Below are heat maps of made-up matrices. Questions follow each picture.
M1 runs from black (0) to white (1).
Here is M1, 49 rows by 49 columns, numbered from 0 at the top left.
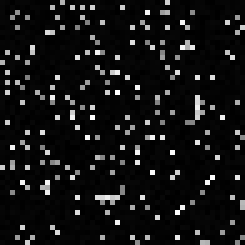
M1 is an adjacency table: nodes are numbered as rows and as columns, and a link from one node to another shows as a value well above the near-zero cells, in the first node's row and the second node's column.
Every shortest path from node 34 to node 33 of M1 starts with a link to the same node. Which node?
node 15
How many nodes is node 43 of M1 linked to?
1
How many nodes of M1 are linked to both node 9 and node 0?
0
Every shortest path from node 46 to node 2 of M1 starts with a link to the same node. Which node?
node 11
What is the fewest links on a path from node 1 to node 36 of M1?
4
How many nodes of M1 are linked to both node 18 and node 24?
1
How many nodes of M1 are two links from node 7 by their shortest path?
4
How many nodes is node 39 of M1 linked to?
8
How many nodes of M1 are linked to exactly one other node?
2
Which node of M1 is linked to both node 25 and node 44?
node 23
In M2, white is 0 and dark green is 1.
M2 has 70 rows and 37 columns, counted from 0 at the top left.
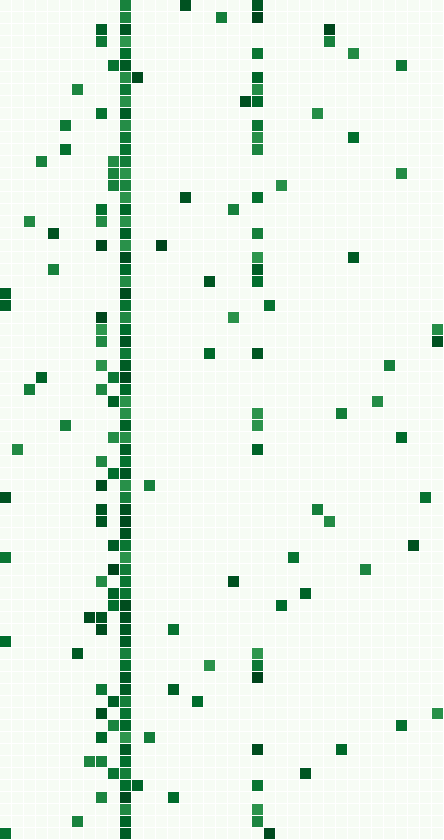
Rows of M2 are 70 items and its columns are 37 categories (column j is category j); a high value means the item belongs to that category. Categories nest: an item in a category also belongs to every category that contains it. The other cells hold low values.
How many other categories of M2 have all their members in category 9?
8
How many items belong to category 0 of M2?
6
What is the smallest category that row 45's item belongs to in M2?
34
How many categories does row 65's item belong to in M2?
3
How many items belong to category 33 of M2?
4
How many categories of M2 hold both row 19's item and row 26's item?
1
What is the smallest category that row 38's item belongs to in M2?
8
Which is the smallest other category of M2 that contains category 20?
21
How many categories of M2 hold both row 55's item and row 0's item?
2
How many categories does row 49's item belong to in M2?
3
